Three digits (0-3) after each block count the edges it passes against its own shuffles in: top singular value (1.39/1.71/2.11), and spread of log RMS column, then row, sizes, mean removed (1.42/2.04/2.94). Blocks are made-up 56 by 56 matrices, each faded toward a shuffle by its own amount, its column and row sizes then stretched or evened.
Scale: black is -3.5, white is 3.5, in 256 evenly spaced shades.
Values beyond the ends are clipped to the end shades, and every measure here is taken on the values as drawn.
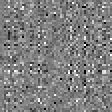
3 2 1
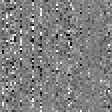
0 3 0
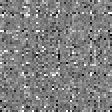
2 2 2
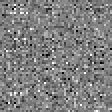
2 1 1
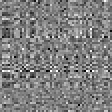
3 1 2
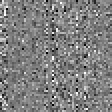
0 3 0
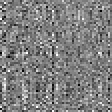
3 2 1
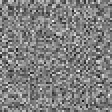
3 1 0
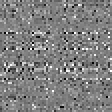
3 1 2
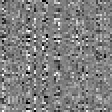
3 3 1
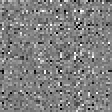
2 2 2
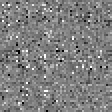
1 1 1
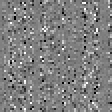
0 3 0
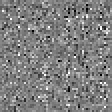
0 2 1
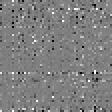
1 2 2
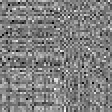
3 0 0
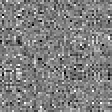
3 1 1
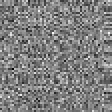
3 1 0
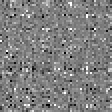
2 2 2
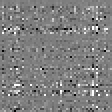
2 2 3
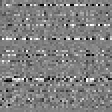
3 0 3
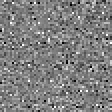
0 1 2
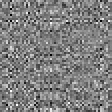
3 2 2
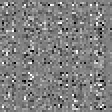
1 3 2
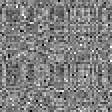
3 0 0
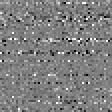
0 0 3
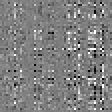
3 3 2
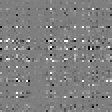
1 2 3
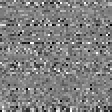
2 0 3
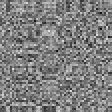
2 0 0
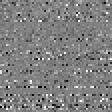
0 0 3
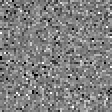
0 0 0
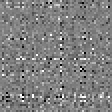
2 2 2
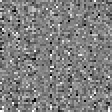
0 2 0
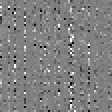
1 3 0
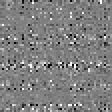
1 2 3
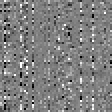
3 3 0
